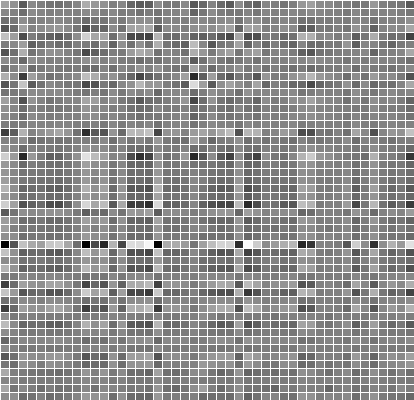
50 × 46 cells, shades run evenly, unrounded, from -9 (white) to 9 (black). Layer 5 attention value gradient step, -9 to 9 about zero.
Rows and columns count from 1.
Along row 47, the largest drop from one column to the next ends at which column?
18
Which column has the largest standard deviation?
10
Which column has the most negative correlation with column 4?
39
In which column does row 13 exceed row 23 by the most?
22
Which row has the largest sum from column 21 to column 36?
26
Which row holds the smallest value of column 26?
31
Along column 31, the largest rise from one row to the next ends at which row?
32
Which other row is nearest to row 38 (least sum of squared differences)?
43
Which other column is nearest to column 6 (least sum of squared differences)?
7
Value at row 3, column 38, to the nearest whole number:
0
